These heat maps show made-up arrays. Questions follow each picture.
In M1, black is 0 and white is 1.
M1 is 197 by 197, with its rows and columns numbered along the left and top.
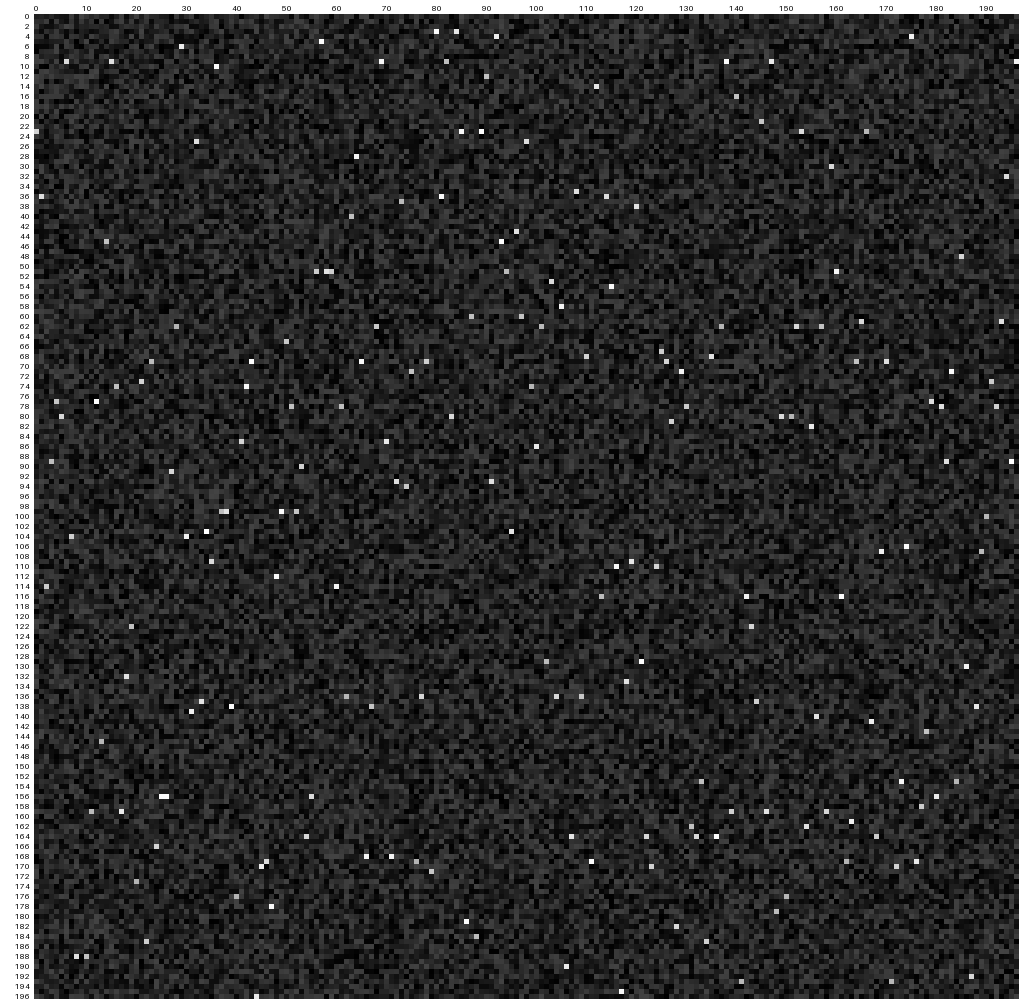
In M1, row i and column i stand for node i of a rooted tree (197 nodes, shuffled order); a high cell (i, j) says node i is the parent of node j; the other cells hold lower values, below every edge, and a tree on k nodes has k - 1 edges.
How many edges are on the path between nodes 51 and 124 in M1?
8
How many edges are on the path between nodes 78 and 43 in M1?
2
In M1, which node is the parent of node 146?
159
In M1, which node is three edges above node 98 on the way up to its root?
140
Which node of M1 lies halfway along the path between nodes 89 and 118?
153
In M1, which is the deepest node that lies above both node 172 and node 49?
69
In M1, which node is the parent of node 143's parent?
164
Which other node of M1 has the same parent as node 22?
134
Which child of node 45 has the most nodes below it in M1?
14
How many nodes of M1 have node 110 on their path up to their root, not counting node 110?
6
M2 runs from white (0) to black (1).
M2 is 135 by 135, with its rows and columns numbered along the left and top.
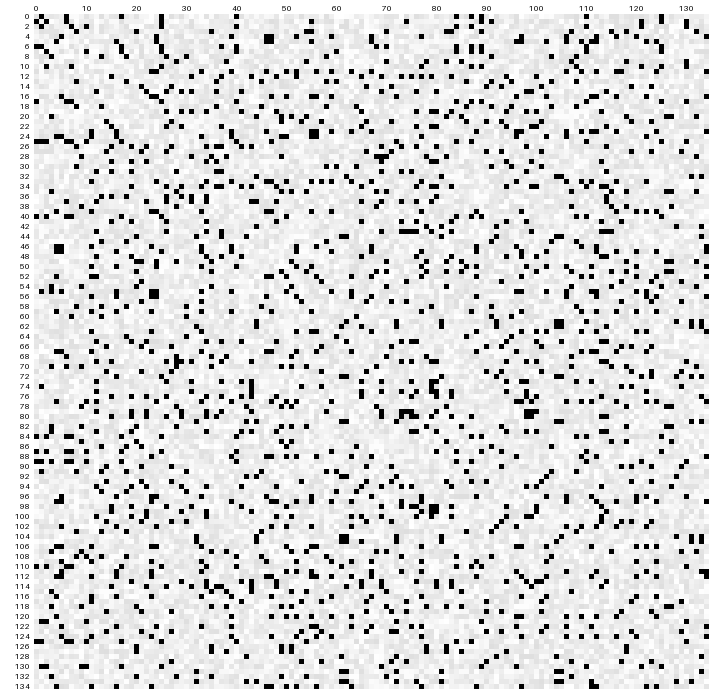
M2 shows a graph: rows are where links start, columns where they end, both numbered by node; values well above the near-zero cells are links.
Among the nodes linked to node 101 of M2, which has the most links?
node 113
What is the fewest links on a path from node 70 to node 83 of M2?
2
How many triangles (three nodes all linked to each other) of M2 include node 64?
5
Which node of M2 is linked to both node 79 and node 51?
node 100
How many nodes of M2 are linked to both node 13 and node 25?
0
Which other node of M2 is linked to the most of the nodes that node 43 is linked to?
node 80
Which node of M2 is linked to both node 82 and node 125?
node 54
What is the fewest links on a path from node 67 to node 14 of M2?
4
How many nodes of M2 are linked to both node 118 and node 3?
4
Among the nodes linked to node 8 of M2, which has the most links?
node 26
